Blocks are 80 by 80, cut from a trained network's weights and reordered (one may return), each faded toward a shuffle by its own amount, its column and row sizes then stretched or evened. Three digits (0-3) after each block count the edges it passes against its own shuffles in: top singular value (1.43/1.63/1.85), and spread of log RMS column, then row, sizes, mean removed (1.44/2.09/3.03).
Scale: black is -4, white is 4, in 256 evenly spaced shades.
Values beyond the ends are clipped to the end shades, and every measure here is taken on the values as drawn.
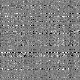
2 1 3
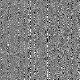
1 3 0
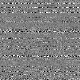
2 0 3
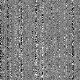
2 3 0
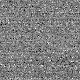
0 0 1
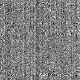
2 0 2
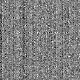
3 2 1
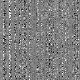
1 3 1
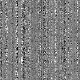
3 3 1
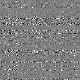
0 1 3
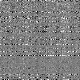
2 0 3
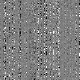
1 3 1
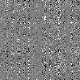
0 3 2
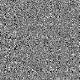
2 2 1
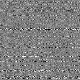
2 0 3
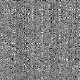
1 1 2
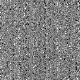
0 2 0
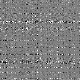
0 2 3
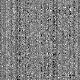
3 2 1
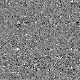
0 1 2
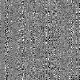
2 3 1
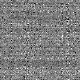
2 2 1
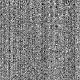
3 1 1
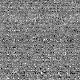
1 0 2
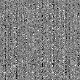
2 2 1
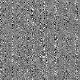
0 3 1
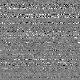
1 0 3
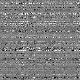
3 1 3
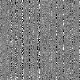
3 3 0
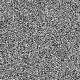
1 0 0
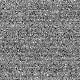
1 0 0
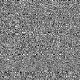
2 0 2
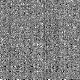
1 0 2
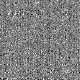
1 0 2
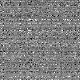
2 1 2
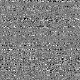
0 1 3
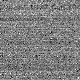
2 0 0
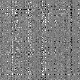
2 3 2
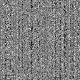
2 2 0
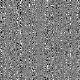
0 3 1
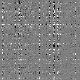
2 3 2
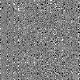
0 3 2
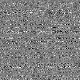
1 0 3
